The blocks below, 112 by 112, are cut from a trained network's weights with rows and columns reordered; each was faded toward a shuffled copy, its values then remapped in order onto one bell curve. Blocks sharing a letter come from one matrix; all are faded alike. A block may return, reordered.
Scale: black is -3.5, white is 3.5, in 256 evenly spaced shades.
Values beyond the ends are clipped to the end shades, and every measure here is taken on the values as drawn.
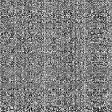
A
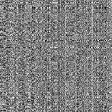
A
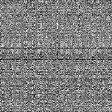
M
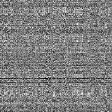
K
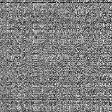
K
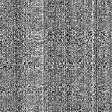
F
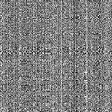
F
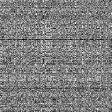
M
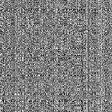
A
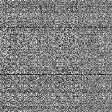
K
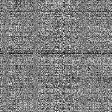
K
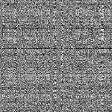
K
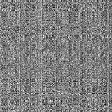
A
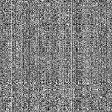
F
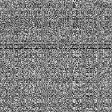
M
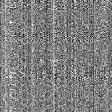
F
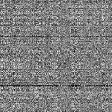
K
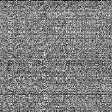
K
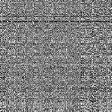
M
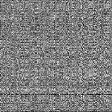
M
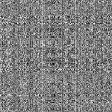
A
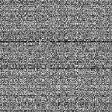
K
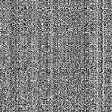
F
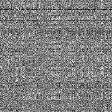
M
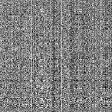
F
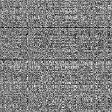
K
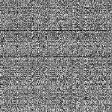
M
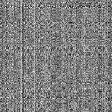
F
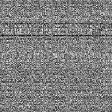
K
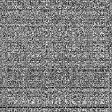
K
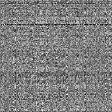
M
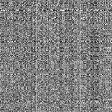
A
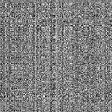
A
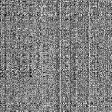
F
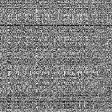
K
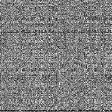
M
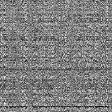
M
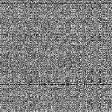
M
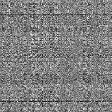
M
